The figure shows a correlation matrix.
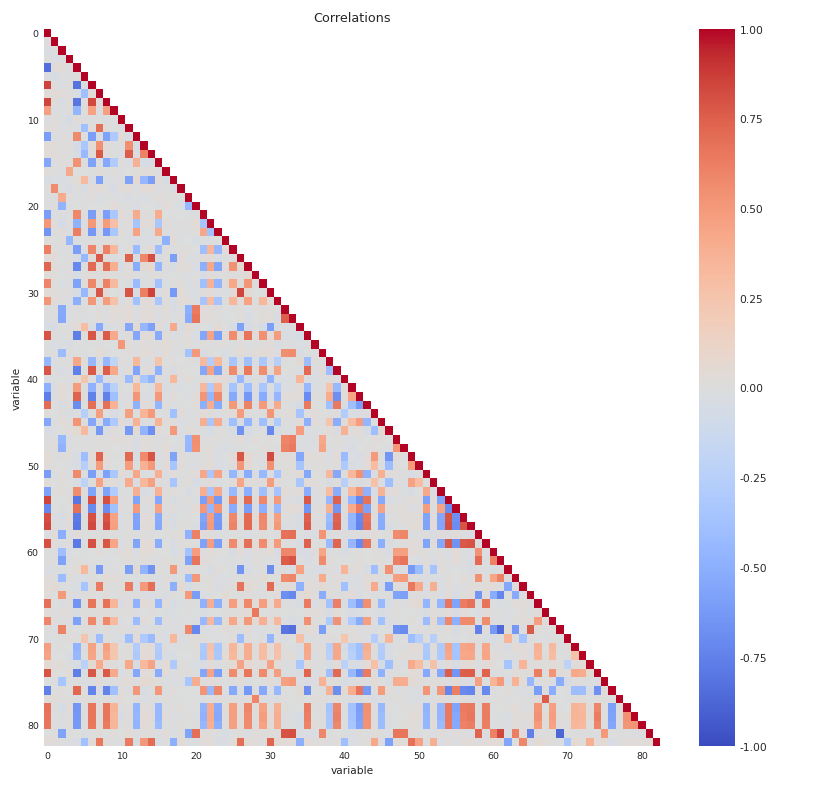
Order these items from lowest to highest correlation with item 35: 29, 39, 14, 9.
14, 9, 29, 39
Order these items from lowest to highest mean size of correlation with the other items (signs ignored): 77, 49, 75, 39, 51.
77, 75, 49, 51, 39
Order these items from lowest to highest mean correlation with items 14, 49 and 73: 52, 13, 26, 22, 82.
22, 52, 13, 82, 26
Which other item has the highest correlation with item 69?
65
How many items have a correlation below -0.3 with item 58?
4
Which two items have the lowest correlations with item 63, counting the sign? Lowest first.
69, 65
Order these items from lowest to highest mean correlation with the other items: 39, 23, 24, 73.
23, 24, 73, 39
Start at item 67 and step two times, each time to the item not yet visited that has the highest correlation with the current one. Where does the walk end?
28
